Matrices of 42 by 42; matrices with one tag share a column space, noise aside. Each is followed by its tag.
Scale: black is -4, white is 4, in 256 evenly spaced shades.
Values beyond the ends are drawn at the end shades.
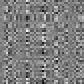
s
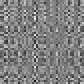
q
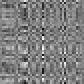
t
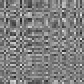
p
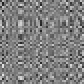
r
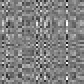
r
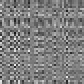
p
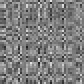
t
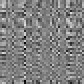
p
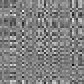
p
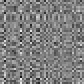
s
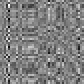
t
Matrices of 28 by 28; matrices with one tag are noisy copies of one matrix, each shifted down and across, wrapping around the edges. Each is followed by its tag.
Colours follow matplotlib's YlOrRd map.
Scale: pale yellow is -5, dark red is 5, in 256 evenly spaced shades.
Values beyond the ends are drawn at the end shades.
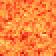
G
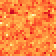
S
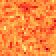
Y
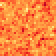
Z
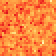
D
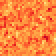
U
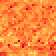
G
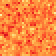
U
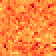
G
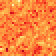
G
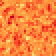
Z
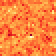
S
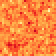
Y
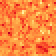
Y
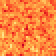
D
